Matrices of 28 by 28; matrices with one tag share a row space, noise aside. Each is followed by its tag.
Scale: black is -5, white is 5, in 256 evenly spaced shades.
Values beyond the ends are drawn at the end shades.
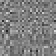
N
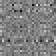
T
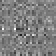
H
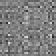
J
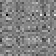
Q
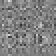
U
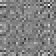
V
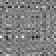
Q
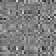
V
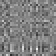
N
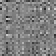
Q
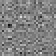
U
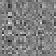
U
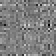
V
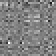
J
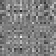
T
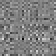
N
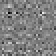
U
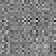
N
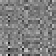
J
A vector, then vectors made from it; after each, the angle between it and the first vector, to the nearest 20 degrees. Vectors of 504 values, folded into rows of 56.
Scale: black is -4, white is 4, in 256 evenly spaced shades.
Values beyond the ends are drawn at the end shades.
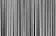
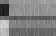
100 degrees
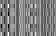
80 degrees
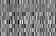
120 degrees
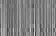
160 degrees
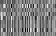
120 degrees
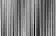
40 degrees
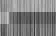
60 degrees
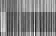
140 degrees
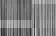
40 degrees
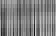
20 degrees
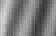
100 degrees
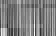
160 degrees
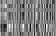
60 degrees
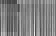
160 degrees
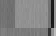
100 degrees
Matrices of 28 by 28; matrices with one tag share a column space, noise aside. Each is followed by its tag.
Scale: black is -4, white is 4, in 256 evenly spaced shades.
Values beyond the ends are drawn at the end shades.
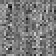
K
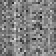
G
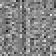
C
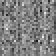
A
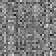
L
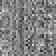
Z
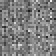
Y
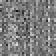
Y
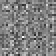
K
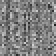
K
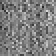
K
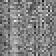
L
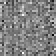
L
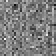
K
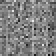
Y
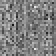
K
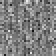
A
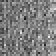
Z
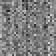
L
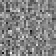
Z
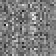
K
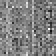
C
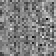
Y
